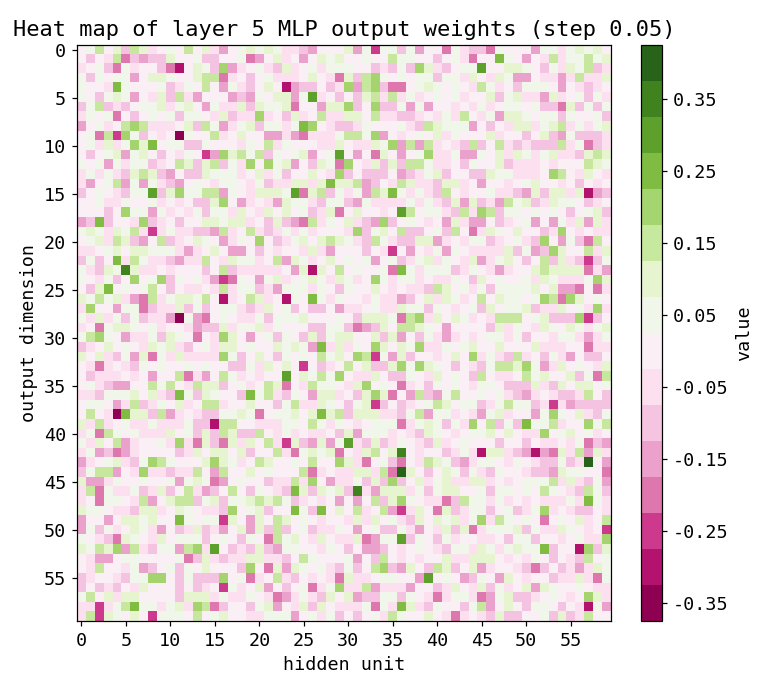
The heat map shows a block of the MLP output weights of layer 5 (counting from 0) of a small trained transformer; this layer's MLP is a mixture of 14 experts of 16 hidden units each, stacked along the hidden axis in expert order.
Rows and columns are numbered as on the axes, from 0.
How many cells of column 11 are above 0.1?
8
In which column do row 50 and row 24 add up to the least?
16
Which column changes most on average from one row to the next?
36
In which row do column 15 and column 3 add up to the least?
39
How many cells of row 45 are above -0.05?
35
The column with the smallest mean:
51
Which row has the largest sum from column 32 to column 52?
28
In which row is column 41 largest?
15
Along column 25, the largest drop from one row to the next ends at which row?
9
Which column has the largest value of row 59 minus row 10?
57
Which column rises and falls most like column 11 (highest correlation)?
21
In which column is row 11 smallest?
14
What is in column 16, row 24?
-0.25
